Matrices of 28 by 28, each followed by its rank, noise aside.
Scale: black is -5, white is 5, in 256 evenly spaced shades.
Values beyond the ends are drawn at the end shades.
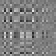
one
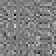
four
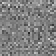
six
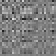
two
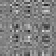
two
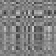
one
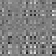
one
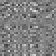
three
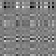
one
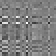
one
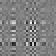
one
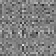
four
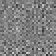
three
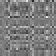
two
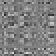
three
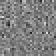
six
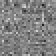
six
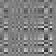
one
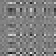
one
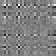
one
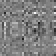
three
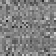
six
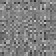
four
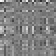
two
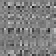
two
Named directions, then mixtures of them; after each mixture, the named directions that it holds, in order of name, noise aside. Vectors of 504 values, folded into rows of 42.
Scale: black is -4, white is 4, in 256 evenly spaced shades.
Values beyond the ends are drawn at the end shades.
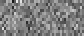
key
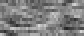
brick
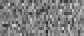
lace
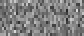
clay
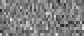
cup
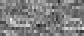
brick, cup.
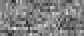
brick, clay, key.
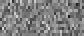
clay, key, lace.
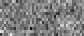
brick, cup, key.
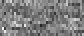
brick, clay, key.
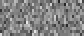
clay, cup.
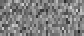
clay, key, lace.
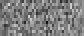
lace.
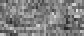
brick, clay.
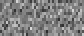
cup, key, lace.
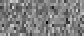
clay, lace.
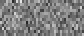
key.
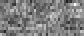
brick, lace.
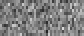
lace.
